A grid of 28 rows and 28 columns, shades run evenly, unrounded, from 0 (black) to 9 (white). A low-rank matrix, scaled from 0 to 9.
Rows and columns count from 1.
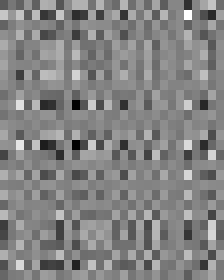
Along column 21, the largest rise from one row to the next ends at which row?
2
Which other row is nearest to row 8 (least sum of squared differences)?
6
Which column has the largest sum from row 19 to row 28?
3
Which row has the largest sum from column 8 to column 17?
8
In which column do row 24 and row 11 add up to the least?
10
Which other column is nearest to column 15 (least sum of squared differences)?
17
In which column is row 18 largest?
24
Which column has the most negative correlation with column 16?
5
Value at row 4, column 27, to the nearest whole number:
4
